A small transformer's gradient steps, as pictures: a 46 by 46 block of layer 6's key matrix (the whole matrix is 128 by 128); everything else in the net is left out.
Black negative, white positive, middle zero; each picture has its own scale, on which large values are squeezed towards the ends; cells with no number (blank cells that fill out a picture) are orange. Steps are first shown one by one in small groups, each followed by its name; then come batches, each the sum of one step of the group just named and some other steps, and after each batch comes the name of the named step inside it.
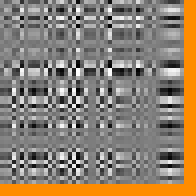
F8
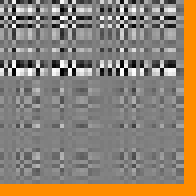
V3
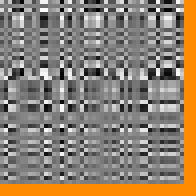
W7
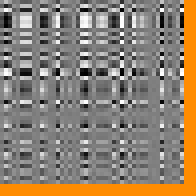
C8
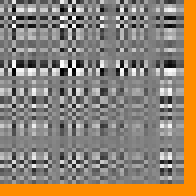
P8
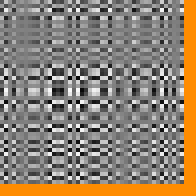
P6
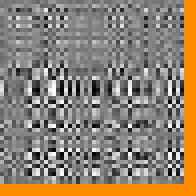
F8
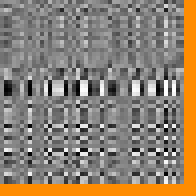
F8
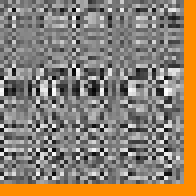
P8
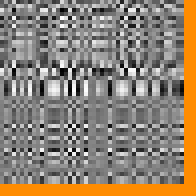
V3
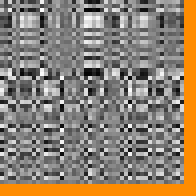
C8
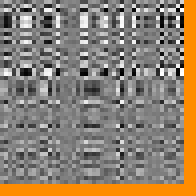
C8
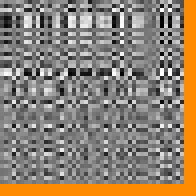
C8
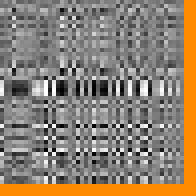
P8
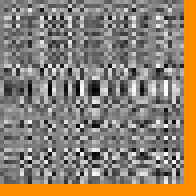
F8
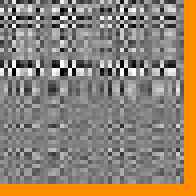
V3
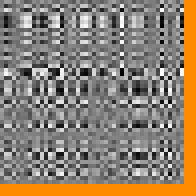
C8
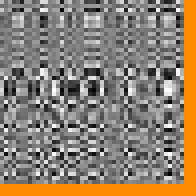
W7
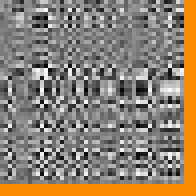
W7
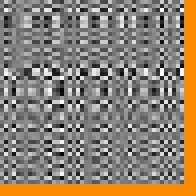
P6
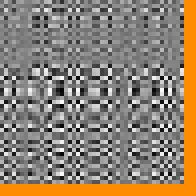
P6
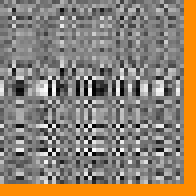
V3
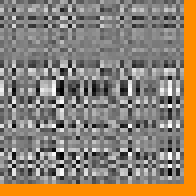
P8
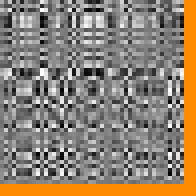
W7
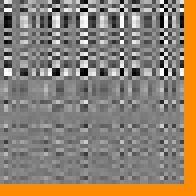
C8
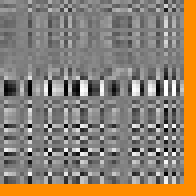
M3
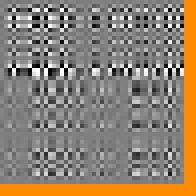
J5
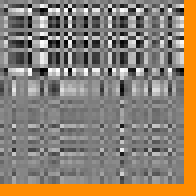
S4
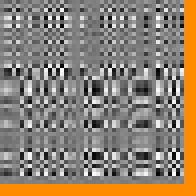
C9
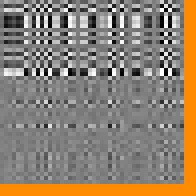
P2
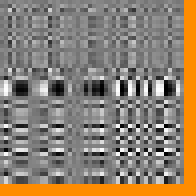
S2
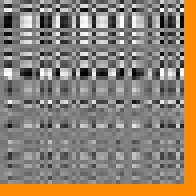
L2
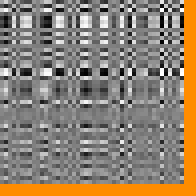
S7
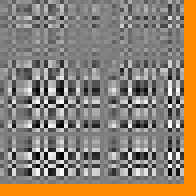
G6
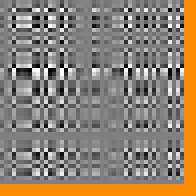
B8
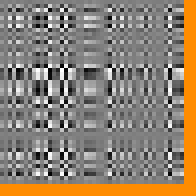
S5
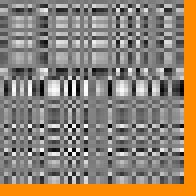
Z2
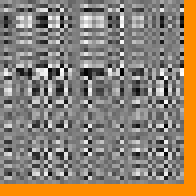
S5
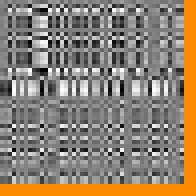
S4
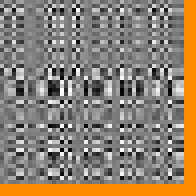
S2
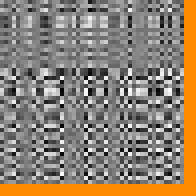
S7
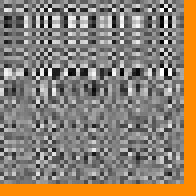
P2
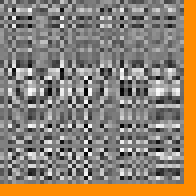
S4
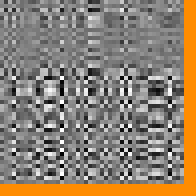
G6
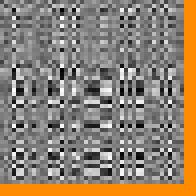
Z2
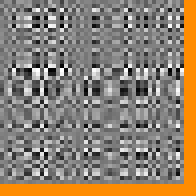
B8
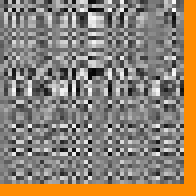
Z2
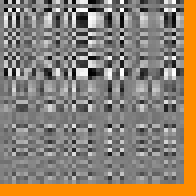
S4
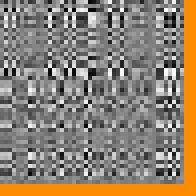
C9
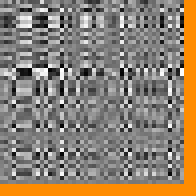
B8
